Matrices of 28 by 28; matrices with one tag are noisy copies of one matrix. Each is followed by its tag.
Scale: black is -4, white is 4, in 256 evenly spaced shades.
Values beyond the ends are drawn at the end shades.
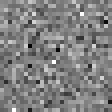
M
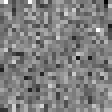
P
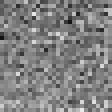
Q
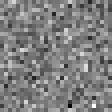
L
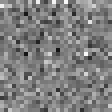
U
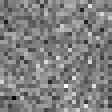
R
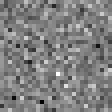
R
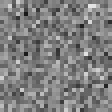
U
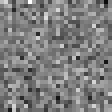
P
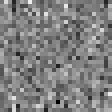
P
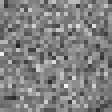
R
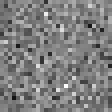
R
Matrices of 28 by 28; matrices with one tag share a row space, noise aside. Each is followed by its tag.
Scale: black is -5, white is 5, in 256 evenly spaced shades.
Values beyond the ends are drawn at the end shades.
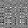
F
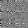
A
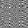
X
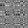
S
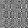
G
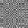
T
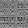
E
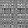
E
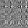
G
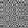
T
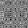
F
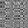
S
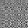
G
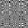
X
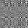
G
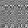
G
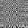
T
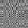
T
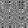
X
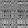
E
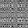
E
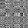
S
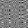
X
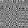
T
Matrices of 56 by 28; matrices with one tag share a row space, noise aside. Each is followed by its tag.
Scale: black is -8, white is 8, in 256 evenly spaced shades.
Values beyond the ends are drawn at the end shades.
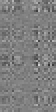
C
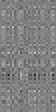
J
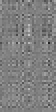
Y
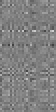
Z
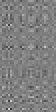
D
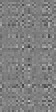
Y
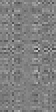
C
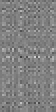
J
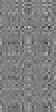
Y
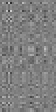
D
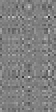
Y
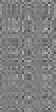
Y
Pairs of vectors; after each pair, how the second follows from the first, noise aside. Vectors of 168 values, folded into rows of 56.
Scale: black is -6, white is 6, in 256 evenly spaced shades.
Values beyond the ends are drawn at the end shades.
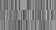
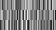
wrapped around, scaled up.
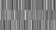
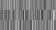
shuffled.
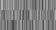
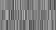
shuffled.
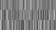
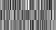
wrapped around, scaled up.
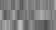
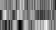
negated, scaled up.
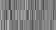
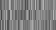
negated.
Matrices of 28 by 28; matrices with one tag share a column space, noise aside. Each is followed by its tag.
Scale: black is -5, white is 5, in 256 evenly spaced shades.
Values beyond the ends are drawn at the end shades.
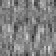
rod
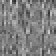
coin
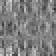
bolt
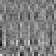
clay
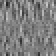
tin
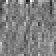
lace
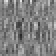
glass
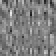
coin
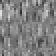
tin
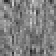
coin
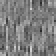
rod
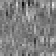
tin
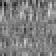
tin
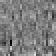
clay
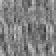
rod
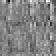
lace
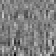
clay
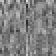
coin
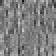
coin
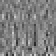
clay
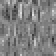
tin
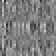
bolt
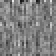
lace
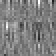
glass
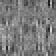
rod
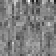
lace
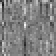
lace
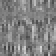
rod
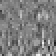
clay
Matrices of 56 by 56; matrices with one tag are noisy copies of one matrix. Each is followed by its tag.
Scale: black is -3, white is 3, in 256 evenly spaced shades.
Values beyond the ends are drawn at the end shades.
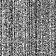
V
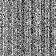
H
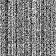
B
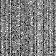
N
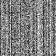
N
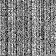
B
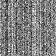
B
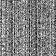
V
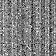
H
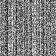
B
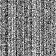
B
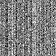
B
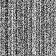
B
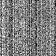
V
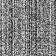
V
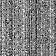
V
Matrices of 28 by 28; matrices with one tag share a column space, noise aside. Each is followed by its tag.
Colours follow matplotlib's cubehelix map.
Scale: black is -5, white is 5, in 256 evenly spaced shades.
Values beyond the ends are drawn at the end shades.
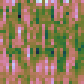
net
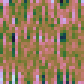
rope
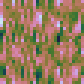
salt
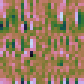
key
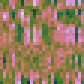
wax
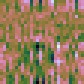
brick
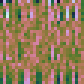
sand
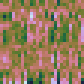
wax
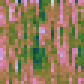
net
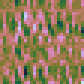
salt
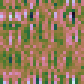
wax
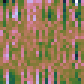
sand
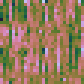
net
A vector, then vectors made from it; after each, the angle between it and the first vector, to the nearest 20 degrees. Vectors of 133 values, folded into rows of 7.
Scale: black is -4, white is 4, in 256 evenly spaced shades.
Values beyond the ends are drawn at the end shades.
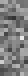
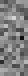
160 degrees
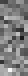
140 degrees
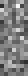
60 degrees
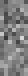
80 degrees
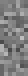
60 degrees
